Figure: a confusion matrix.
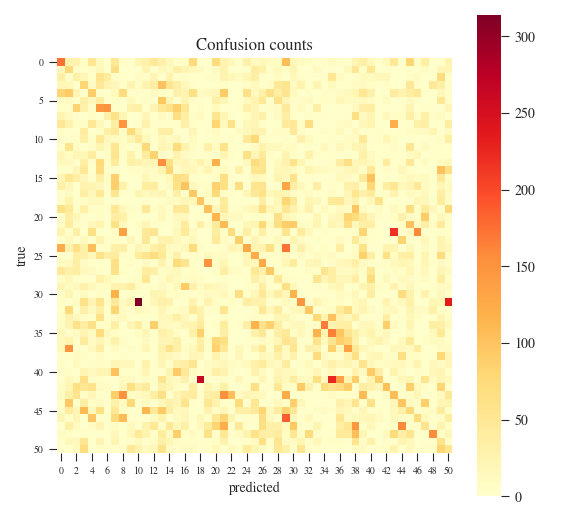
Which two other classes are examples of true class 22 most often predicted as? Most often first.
43, 46
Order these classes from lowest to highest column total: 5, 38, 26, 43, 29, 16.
43, 16, 5, 38, 26, 29
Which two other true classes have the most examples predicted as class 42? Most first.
34, 25
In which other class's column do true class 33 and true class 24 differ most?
29
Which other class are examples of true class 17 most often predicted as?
20
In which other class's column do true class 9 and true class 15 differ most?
40
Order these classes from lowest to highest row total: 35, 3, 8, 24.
3, 8, 35, 24
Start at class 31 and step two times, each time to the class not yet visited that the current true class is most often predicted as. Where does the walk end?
25
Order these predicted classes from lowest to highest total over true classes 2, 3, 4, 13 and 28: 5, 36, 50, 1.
50, 36, 1, 5
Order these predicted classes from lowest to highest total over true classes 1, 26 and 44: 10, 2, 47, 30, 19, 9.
10, 2, 9, 47, 30, 19
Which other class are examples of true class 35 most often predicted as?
33
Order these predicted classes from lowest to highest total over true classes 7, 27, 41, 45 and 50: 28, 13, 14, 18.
14, 28, 13, 18
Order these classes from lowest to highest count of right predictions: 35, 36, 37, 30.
36, 30, 37, 35
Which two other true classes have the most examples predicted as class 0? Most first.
24, 4
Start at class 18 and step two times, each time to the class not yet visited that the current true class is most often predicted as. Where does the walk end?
16
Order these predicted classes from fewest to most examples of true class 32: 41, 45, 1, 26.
41, 45, 26, 1
